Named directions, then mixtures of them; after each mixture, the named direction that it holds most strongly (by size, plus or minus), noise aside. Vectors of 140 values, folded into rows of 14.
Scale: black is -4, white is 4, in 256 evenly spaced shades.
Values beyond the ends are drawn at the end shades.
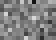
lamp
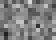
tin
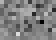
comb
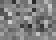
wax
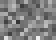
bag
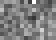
lamp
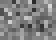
wax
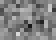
comb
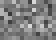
wax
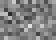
wax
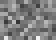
bag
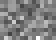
bag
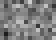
tin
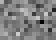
comb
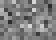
wax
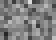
tin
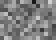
bag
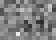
comb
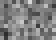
tin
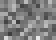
bag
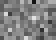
lamp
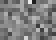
lamp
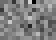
wax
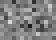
wax
